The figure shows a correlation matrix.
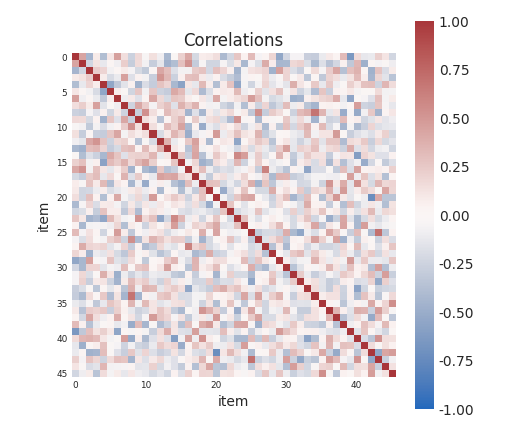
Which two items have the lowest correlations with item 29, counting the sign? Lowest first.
0, 1
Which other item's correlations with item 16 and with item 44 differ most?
11
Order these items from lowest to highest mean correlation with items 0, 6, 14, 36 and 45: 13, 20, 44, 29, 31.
31, 13, 29, 44, 20
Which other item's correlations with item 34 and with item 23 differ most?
9
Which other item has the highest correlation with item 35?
45
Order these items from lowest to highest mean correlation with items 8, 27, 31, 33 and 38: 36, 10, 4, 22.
36, 10, 22, 4
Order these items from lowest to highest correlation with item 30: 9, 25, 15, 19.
15, 19, 9, 25
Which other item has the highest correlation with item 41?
24
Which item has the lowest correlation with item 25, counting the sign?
32
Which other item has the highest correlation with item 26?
8
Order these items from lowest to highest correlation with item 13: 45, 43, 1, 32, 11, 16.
1, 16, 45, 43, 11, 32
